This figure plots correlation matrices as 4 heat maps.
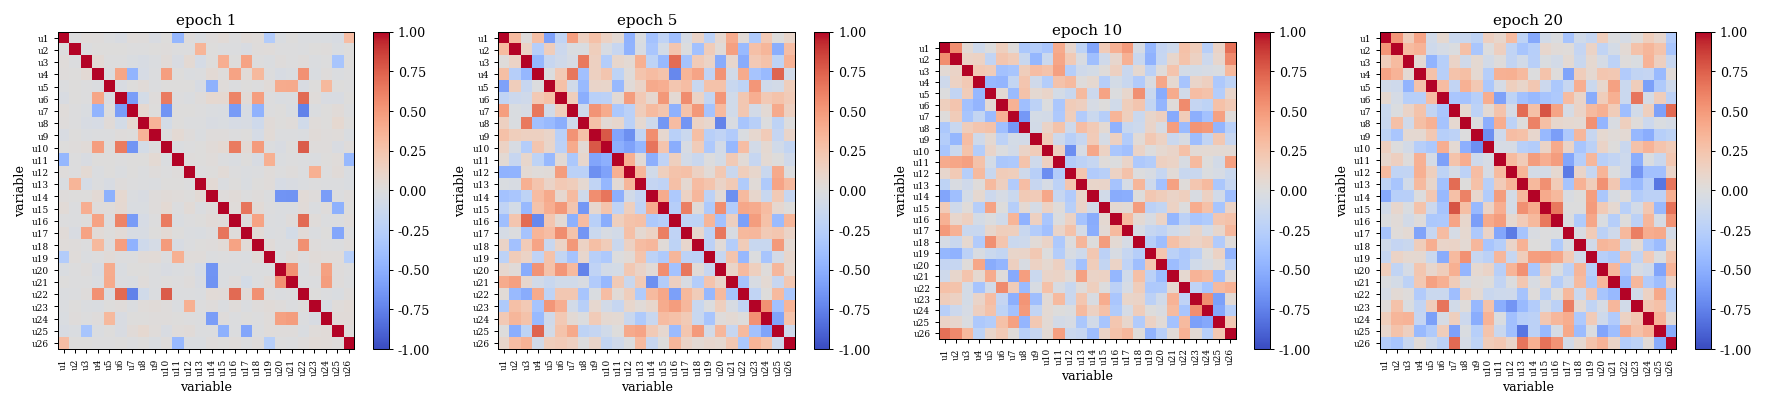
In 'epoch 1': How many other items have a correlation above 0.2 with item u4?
5
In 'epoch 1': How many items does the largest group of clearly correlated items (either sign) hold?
7
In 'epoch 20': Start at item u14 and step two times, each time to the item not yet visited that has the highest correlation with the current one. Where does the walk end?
u19
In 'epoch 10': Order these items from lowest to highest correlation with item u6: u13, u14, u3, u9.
u3, u9, u14, u13
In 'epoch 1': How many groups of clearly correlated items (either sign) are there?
7
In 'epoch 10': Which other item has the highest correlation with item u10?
u14
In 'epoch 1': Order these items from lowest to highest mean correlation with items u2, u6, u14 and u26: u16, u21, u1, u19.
u21, u19, u1, u16
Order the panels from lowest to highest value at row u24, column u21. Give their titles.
epoch 20, epoch 5, epoch 10, epoch 1
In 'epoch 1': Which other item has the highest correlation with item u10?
u22
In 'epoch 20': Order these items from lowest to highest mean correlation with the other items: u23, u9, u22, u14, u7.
u9, u22, u23, u14, u7
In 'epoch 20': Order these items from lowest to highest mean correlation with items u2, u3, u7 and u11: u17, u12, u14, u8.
u17, u12, u14, u8
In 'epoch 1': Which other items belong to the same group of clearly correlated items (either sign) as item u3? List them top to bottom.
u15, u17, u25
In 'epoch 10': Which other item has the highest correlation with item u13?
u21
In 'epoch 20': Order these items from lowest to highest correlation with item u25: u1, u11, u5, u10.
u5, u11, u1, u10
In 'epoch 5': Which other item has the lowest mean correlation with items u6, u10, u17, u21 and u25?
u8
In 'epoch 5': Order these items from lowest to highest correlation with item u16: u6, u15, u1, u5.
u1, u15, u6, u5
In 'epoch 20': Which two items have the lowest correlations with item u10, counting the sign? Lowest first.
u9, u8
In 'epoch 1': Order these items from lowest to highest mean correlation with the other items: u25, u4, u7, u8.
u7, u25, u8, u4
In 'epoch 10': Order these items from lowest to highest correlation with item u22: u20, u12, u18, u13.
u20, u12, u13, u18
